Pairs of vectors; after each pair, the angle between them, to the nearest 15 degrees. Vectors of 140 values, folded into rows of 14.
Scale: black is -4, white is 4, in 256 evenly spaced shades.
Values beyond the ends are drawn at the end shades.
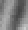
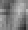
135 degrees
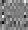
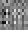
90 degrees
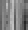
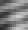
90 degrees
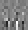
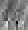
135 degrees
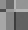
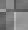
165 degrees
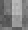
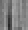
60 degrees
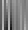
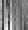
165 degrees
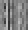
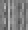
165 degrees
